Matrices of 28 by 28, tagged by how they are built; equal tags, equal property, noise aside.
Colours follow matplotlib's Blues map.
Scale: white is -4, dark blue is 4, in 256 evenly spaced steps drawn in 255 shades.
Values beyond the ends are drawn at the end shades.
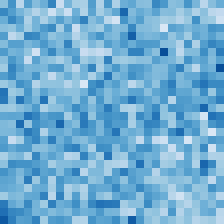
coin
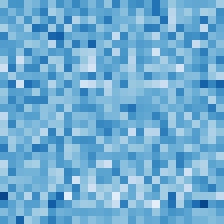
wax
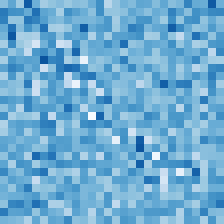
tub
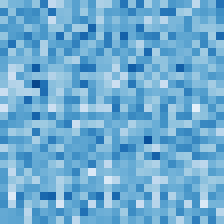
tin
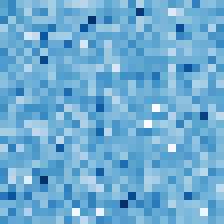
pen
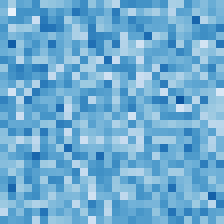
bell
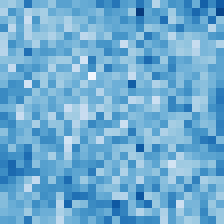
coin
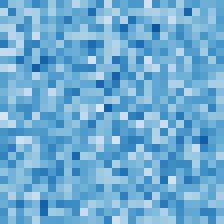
bell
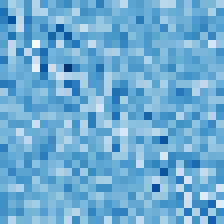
tub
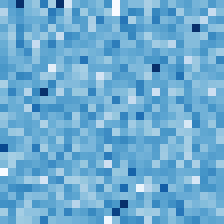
pen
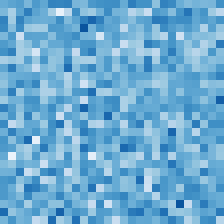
tin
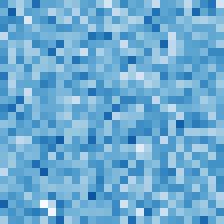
bell
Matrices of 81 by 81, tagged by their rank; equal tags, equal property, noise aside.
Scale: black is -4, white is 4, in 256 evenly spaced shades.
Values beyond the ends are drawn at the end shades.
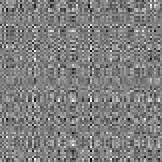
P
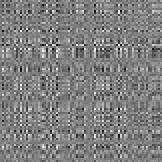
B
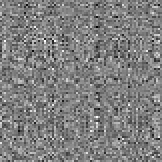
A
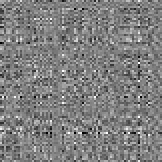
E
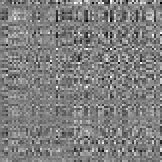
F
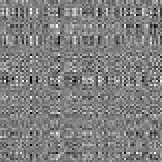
P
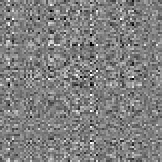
F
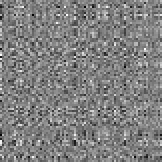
F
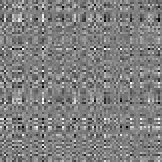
B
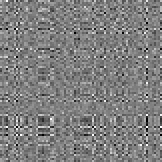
B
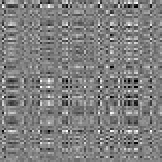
B
